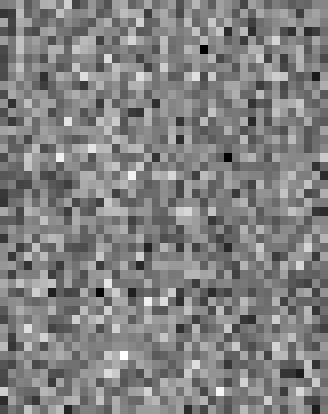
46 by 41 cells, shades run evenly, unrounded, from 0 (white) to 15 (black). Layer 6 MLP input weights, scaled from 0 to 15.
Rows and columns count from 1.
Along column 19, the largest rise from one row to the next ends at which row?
2
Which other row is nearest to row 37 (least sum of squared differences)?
19
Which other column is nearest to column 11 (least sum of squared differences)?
12
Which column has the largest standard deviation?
13
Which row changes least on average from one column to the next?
15
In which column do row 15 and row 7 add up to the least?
14
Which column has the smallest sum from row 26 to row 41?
16
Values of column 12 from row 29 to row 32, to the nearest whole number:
8 5 6 6
